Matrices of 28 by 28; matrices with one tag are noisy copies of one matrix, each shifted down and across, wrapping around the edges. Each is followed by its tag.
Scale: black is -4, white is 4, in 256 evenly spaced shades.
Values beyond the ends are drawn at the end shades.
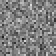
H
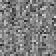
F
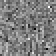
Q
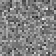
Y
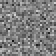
Y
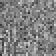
Q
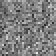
F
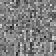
Q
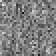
H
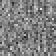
Q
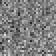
F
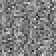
F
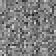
F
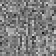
Q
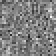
H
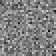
Y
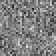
H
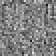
Q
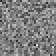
Y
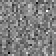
H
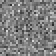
Y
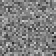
Y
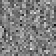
H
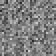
F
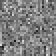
Q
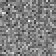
Y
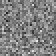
Y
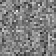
F
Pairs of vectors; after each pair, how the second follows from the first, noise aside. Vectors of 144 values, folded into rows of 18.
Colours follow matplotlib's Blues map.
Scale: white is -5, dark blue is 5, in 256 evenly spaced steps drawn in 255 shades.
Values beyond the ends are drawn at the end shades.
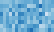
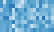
reversed, negated.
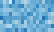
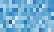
wrapped around, negated.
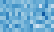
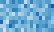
wrapped around, negated.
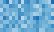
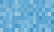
reversed, negated, shrunk.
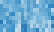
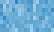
reversed, shrunk.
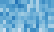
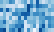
negated, scaled up.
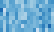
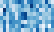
negated, scaled up.
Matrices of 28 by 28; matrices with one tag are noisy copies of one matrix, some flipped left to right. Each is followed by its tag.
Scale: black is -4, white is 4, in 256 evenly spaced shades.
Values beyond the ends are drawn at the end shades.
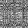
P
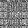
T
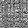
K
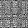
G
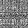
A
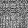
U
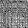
U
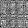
G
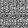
A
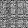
G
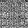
T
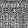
U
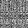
A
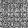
K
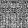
U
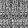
A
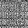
T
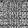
T
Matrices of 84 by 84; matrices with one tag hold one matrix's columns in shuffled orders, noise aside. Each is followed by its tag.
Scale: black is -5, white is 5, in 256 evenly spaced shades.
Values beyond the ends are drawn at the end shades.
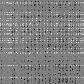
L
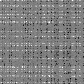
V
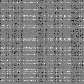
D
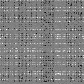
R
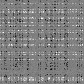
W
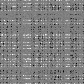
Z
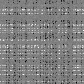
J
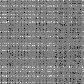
V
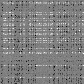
L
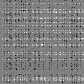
W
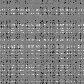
J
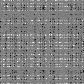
Z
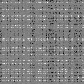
D
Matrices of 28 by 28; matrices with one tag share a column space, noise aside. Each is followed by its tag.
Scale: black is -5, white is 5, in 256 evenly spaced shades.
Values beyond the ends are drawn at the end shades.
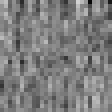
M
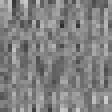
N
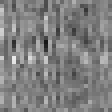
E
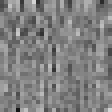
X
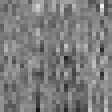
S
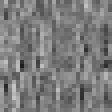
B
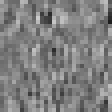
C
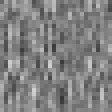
B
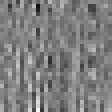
S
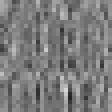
B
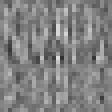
E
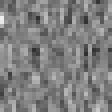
C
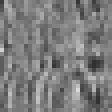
B
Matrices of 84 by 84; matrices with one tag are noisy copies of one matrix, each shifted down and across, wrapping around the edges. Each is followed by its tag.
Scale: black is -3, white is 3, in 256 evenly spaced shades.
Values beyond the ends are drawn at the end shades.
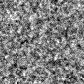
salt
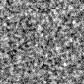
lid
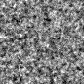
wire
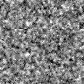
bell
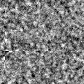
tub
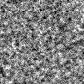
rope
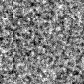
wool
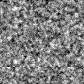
bell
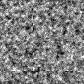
wire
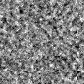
tub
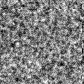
wool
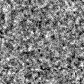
salt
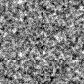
bell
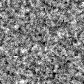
bell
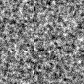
wool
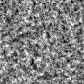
rope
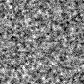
lid
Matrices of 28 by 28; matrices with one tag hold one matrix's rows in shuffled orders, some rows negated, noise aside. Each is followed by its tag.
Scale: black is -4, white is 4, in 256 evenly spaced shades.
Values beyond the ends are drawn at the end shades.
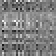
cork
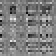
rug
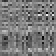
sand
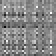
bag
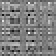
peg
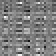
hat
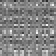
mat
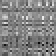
sand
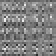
bag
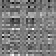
peg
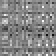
sand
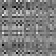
cork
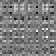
mat
